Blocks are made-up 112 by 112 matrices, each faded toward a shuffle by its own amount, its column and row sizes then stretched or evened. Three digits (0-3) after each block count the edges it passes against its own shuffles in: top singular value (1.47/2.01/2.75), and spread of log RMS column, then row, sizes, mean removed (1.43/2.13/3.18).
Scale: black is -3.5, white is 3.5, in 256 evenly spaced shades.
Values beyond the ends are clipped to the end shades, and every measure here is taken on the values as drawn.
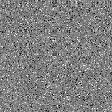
2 0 0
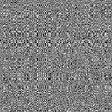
3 2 2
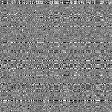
3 0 3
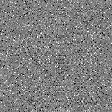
2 0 0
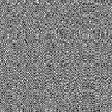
3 0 1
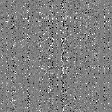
1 3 1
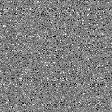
2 0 2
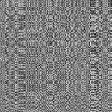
3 3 0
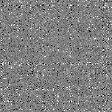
1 2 2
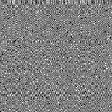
3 0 1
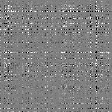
2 3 3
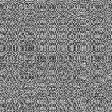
3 1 1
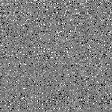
2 0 2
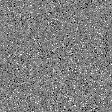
0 1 0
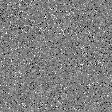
0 0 1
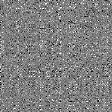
2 2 2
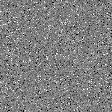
0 1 0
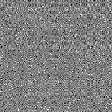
3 0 0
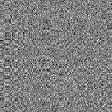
3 0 1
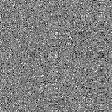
2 0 0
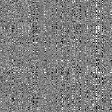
2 3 2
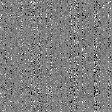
0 3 1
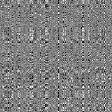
3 3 2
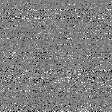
1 0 3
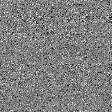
0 1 2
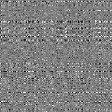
3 2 3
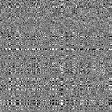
3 2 3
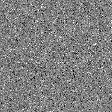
1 1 0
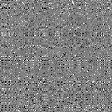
3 1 2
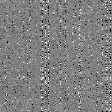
2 3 0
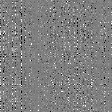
2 3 1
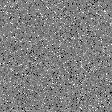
0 0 0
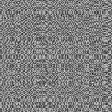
3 2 0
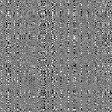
3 3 2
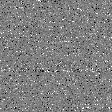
0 0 2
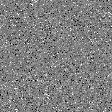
1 0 1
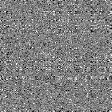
2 1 2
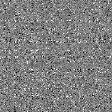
1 2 2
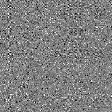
2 1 1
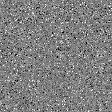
1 0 1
